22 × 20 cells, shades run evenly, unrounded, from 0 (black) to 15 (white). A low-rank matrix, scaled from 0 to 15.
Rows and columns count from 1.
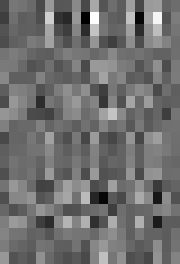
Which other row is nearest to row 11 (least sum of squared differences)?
20
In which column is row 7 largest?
12
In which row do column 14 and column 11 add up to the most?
2
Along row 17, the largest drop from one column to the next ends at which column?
11
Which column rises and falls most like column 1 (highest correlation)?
14
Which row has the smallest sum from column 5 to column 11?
22
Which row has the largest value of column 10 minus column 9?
17
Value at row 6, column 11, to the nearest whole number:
9
